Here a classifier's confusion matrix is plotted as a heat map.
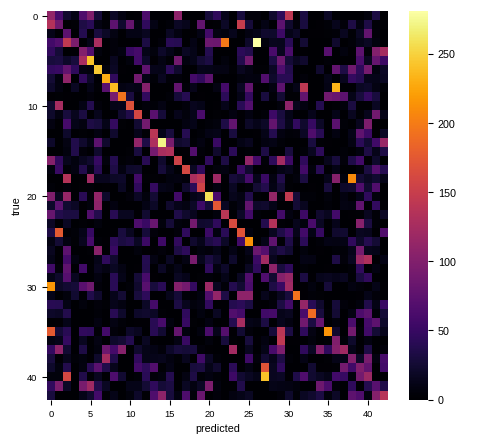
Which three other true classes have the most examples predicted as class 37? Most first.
39, 9, 40
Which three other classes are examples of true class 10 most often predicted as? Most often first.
1, 30, 25
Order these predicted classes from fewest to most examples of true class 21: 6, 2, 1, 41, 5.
5, 2, 41, 1, 6
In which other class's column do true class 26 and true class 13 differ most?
6
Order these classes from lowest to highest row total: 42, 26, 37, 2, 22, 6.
2, 26, 22, 42, 6, 37
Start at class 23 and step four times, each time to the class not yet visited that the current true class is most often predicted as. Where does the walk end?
27
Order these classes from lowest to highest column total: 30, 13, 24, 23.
23, 13, 24, 30
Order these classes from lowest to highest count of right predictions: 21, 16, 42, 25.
42, 16, 21, 25
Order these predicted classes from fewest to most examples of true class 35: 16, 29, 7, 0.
7, 16, 29, 0
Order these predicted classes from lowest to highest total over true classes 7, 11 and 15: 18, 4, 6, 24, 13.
24, 6, 4, 18, 13
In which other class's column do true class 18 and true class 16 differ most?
38
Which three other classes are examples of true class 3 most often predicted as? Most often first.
26, 22, 2
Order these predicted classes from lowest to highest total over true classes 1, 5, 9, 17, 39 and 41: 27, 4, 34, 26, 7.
26, 7, 34, 27, 4
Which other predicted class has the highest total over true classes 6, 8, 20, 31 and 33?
36
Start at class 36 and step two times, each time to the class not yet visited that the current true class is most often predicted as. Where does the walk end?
30
